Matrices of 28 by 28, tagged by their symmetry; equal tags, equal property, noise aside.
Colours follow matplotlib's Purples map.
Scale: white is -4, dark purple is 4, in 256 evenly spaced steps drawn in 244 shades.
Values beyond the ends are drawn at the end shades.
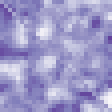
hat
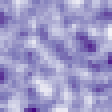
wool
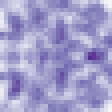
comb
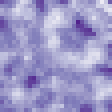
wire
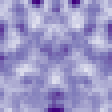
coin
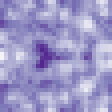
comb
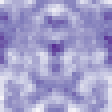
coin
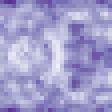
comb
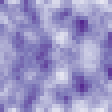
comb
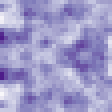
comb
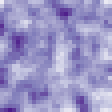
hat
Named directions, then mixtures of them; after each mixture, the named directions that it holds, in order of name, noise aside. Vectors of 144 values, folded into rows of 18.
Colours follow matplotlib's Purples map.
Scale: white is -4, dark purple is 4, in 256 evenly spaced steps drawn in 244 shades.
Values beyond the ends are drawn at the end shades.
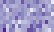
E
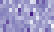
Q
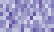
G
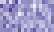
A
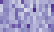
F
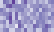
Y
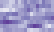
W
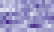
W.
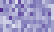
A, F, W.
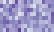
A, E, W.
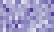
E, Y.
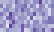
G.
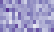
W, Y.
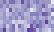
E.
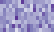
E, F.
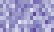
E, G.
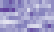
W.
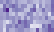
E, F, W.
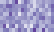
A, G, Y.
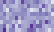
E.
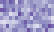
A, G, W.
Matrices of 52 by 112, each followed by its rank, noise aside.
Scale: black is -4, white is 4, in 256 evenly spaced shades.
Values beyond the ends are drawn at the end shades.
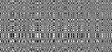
two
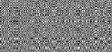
three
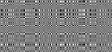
one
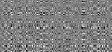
three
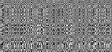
three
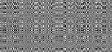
two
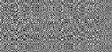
four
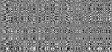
four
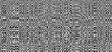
three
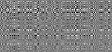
two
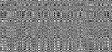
two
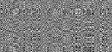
four
